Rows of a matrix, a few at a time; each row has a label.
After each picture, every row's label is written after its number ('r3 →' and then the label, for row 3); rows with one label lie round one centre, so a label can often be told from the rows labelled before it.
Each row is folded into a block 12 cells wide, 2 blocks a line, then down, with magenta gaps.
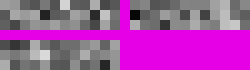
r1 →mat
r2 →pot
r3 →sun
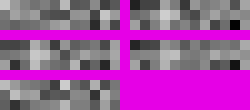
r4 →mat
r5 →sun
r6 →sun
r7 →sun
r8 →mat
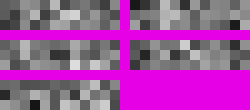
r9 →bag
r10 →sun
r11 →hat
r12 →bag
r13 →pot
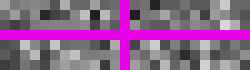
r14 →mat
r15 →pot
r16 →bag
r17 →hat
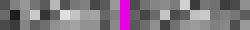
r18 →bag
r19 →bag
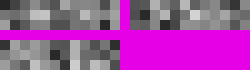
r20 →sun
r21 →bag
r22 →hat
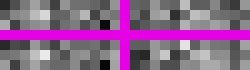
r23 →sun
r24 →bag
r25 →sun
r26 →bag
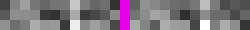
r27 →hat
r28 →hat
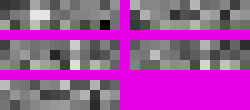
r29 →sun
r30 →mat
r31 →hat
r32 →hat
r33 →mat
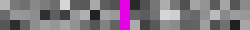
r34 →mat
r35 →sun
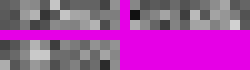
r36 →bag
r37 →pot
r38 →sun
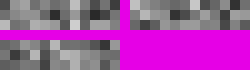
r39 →hat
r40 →mat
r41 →bag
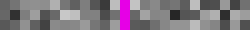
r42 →bag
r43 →mat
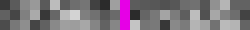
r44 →bag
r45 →pot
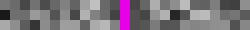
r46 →pot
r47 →bag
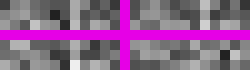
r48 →hat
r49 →hat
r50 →hat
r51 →mat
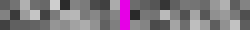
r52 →bag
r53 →pot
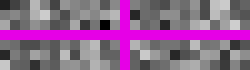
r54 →sun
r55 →pot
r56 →pot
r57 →mat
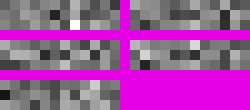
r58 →hat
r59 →mat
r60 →mat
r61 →mat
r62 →pot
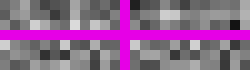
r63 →hat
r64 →sun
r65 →mat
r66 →mat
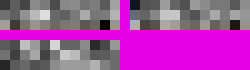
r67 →sun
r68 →sun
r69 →bag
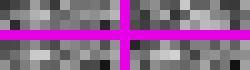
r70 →sun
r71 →bag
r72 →sun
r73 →sun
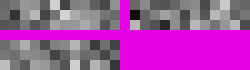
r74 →bag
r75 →pot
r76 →hat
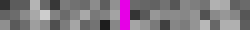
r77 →sun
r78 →pot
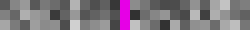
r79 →hat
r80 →pot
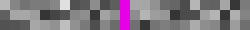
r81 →mat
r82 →mat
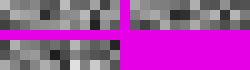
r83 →mat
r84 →mat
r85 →hat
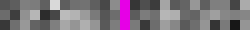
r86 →bag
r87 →sun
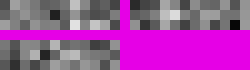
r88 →hat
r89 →sun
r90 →bag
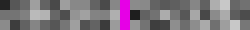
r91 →sun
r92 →pot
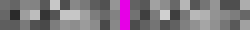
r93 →bag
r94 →bag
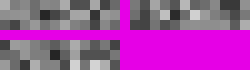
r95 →mat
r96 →bag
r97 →hat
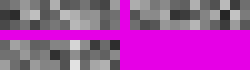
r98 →bag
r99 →mat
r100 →hat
